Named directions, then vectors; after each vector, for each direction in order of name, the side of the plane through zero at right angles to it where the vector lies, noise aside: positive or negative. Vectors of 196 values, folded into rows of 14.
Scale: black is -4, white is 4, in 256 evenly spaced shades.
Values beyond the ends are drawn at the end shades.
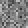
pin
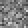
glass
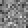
positive, negative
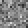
positive, negative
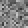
positive, positive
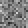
negative, positive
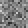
negative, positive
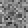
negative, positive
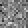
positive, negative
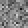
positive, positive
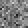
negative, negative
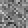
negative, positive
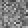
positive, positive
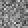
positive, positive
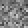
positive, positive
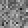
positive, positive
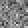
positive, positive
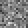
positive, negative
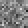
negative, negative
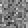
negative, positive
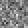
positive, positive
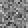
negative, positive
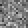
positive, negative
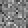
positive, negative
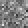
negative, negative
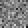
positive, negative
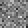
positive, negative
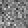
positive, negative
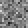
negative, positive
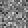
positive, negative
